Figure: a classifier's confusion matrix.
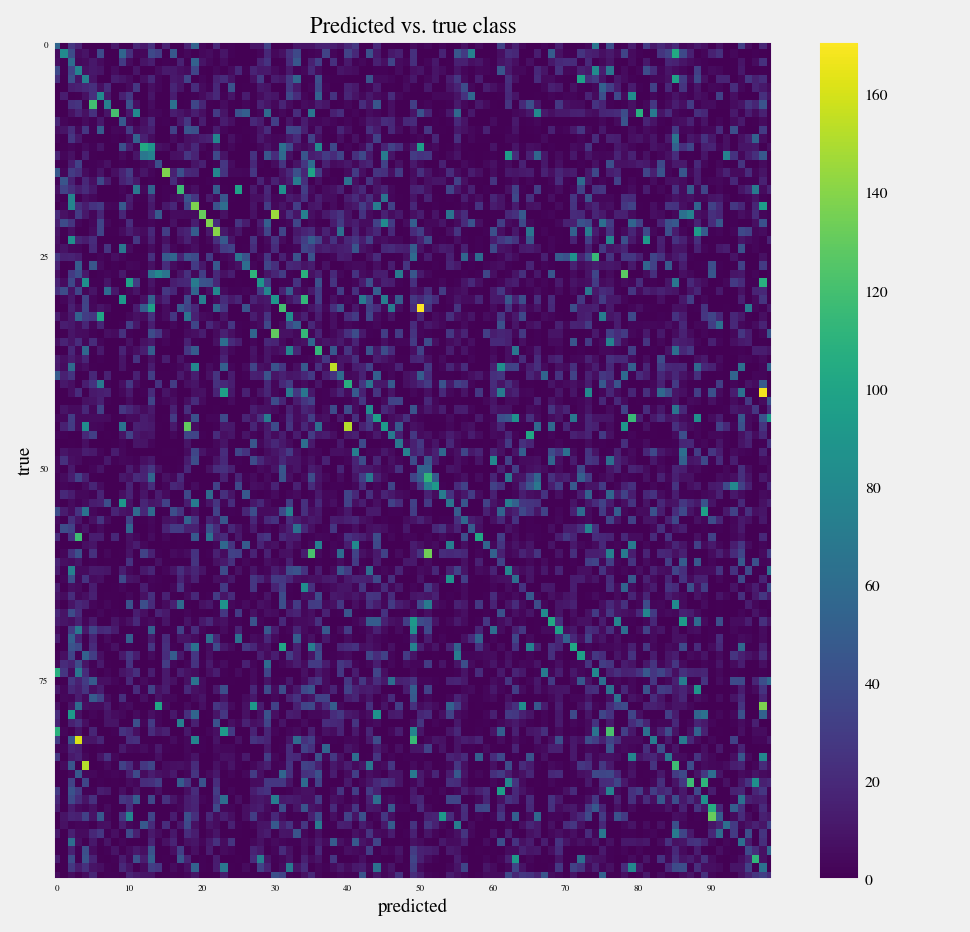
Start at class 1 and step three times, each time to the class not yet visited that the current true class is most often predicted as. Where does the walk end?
72
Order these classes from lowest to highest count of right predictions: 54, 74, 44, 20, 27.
54, 74, 44, 27, 20
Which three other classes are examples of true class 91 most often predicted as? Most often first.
90, 53, 10
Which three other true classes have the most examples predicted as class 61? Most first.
88, 38, 41
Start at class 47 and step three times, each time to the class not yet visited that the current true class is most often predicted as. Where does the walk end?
9
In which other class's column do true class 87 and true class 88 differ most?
89
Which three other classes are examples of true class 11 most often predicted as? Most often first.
22, 85, 96
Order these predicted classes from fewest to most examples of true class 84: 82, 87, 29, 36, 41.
87, 82, 29, 36, 41
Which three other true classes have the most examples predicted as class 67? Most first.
74, 39, 98
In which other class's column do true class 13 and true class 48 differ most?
62
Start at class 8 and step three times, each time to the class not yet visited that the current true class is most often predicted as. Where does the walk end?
25
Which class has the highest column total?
2
